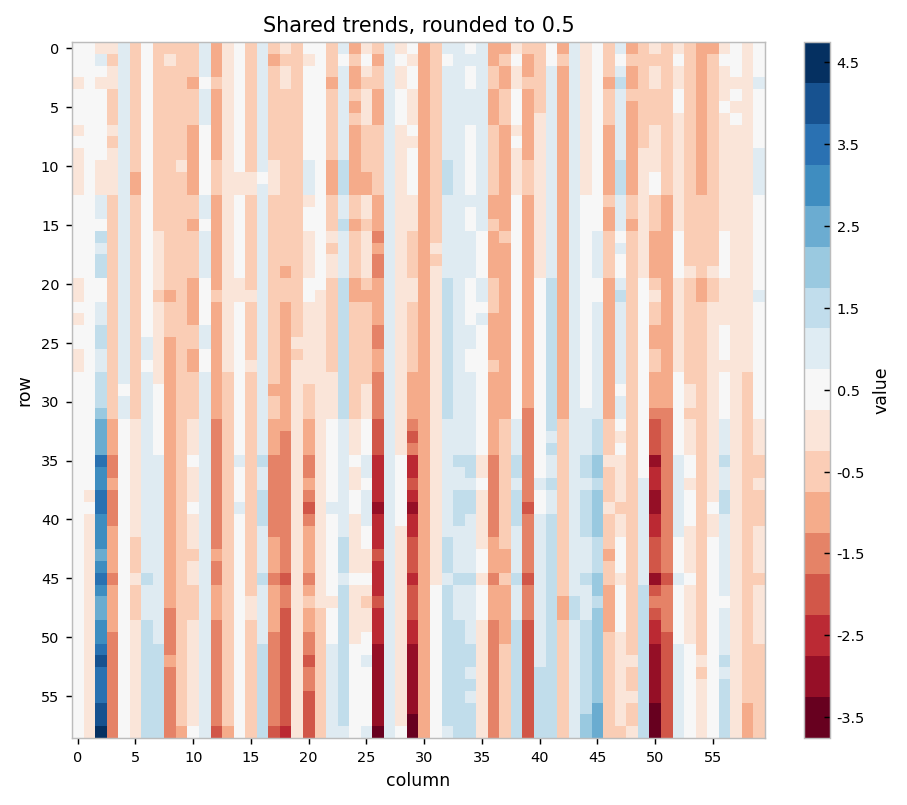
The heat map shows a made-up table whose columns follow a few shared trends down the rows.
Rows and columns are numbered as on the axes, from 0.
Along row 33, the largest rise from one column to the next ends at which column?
27
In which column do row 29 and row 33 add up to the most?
2
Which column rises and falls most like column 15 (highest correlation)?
43
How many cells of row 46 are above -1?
45
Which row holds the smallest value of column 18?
58
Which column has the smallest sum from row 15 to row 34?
26
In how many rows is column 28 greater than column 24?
35
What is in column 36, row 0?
-1
